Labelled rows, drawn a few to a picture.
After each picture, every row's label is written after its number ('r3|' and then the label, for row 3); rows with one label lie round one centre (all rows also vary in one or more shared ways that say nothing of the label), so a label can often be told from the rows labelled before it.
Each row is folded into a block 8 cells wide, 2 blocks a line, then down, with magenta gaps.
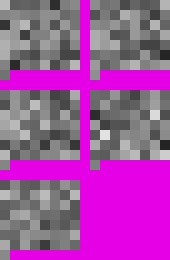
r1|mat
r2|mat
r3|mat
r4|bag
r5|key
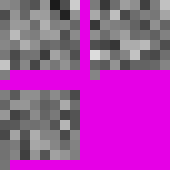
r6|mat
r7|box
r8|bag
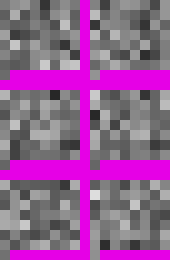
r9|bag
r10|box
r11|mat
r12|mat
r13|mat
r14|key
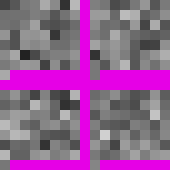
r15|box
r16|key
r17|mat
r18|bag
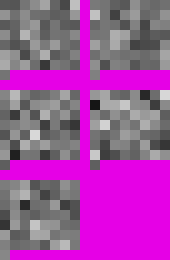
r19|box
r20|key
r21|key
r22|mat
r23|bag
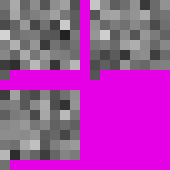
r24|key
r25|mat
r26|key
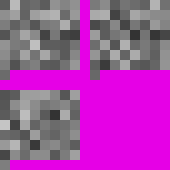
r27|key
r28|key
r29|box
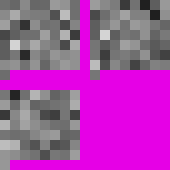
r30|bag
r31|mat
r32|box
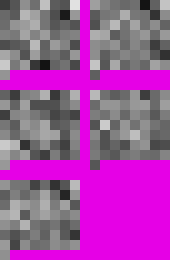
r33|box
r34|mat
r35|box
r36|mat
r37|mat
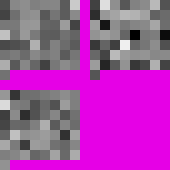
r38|box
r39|key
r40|bag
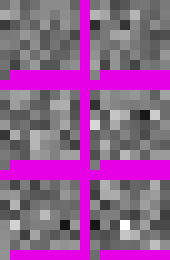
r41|key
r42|key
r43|bag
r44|box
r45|bag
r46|bag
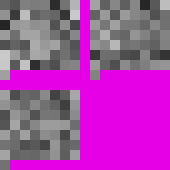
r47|box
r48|mat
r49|mat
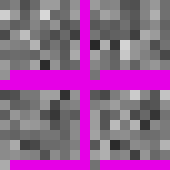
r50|key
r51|bag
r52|box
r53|box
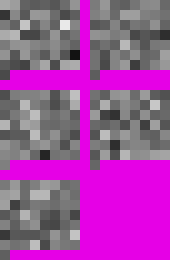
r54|mat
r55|key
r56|box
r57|bag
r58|key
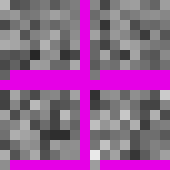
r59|mat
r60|box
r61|key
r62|box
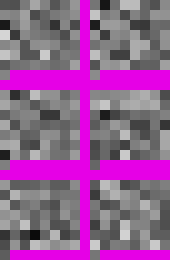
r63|box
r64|box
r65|box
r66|key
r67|mat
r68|bag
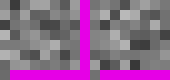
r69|box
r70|key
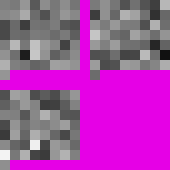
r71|bag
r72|mat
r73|bag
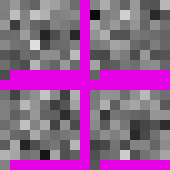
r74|key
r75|mat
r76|box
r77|key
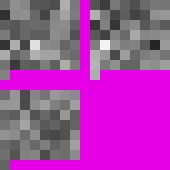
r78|bag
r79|bag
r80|key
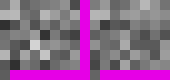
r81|key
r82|key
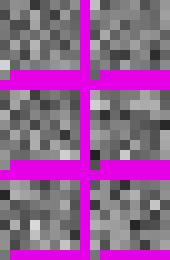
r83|bag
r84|mat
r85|bag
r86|key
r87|bag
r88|key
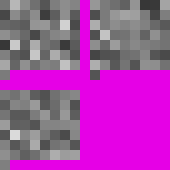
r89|bag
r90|mat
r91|bag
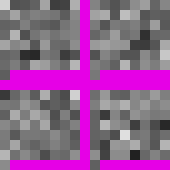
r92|mat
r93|key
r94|box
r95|key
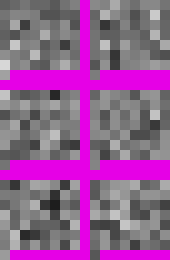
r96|bag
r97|bag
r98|mat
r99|key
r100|box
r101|box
